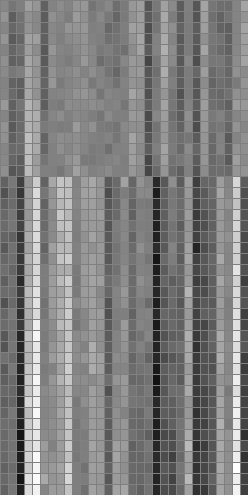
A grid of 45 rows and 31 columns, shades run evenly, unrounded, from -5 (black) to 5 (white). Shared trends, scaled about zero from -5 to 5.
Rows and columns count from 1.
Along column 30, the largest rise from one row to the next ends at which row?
17
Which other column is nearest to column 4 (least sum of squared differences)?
9
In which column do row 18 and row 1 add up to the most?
5
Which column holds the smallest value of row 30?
20
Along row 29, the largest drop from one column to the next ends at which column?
31
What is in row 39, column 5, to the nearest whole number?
4
